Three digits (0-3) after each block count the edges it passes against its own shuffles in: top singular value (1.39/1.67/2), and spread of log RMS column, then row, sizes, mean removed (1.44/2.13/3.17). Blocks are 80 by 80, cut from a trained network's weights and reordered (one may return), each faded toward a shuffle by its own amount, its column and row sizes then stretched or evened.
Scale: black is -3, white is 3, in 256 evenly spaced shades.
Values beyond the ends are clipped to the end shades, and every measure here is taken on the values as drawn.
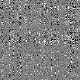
0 3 2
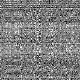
3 2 0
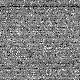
2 0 1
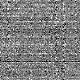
3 2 1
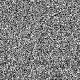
1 0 0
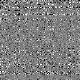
0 2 3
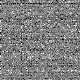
2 1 1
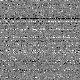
3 0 2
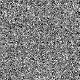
0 1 1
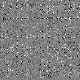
0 2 2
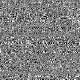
0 0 3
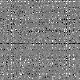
2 2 2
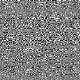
2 1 3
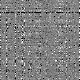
2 2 1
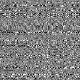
2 0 3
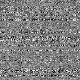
2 0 3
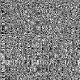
2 2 1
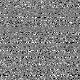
0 0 3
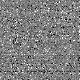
0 1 1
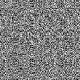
3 1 0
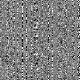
2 3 0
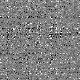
0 1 2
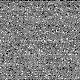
1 0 1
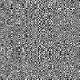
3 3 2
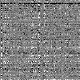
3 2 2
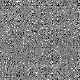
0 2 1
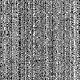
3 2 0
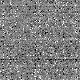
1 1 0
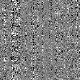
1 3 1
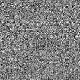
2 0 1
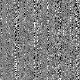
0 3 0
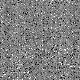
0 0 1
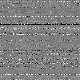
3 0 3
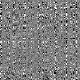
2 3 2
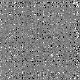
0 2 2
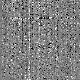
1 2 1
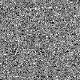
0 0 2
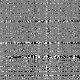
3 1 3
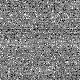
1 0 0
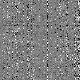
1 3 0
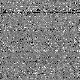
1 1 2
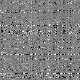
1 1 3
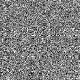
2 0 1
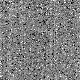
0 0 0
